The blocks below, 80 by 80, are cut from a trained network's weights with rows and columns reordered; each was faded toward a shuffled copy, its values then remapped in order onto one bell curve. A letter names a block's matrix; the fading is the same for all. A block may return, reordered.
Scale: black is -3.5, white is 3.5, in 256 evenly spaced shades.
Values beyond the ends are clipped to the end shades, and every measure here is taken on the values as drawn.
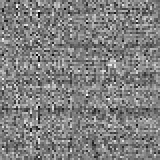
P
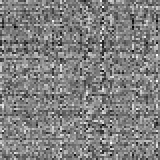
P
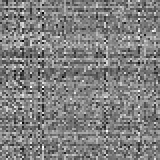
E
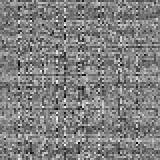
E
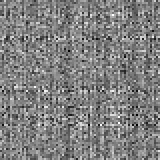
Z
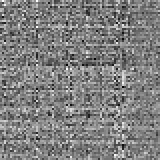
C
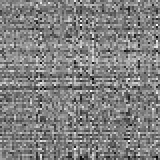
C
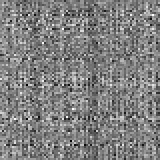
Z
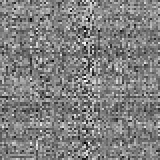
P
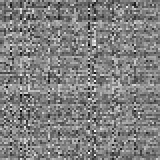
E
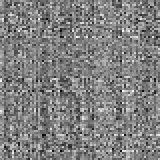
Z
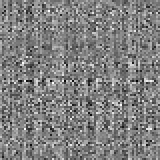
Z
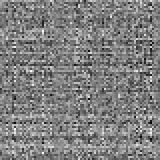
C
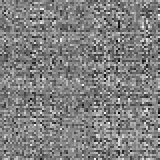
P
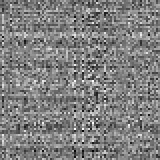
C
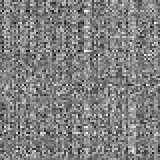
Z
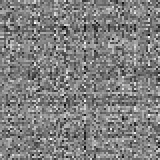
P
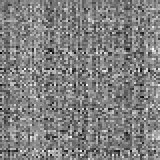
Z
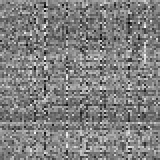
E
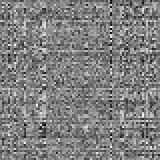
E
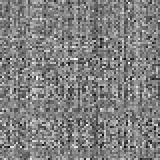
Z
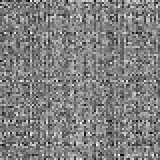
Z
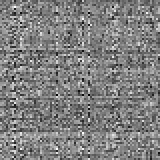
P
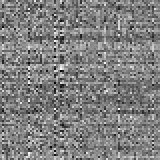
E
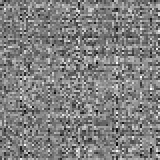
P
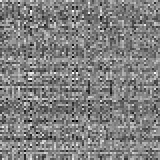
C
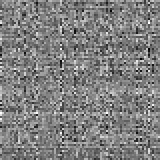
E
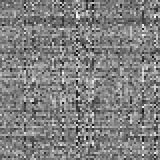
E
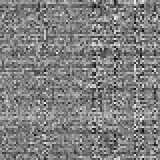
E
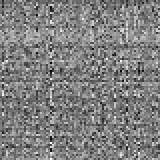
P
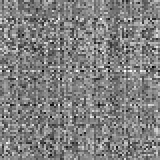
Z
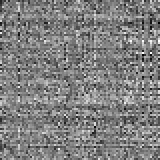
C
